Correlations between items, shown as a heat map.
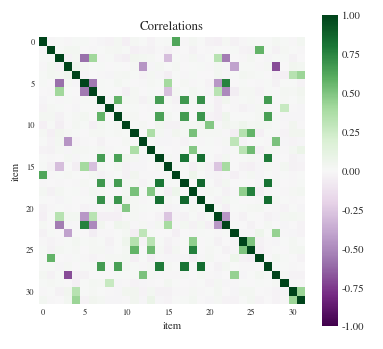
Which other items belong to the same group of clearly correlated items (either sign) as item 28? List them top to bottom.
3, 12, 23
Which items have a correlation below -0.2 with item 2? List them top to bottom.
5, 15, 22
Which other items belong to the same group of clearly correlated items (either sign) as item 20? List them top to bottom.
10
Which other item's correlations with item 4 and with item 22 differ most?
5
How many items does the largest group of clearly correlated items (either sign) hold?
6
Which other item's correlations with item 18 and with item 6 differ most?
25
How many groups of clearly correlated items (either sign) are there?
9
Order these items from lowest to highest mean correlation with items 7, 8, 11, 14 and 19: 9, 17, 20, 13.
20, 13, 9, 17
